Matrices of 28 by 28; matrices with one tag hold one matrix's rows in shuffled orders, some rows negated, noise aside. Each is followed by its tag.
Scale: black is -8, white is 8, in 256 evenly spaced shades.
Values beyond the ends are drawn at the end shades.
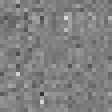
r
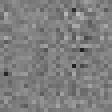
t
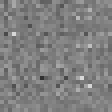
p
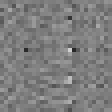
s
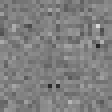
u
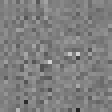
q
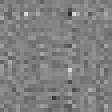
s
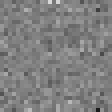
u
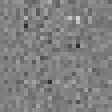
q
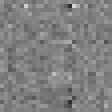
s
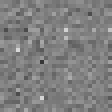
r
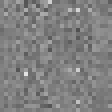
q
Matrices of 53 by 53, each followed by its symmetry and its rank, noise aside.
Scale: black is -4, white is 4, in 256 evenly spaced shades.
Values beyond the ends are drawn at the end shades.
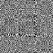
no symmetry, rank six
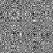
symmetric, rank six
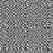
no symmetry, rank three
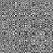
symmetric, rank three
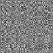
antisymmetric, rank six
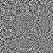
antisymmetric, rank six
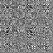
no symmetry, rank six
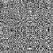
antisymmetric, rank six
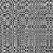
no symmetry, rank three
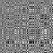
no symmetry, rank three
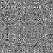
antisymmetric, rank six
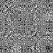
symmetric, rank six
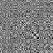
symmetric, rank six
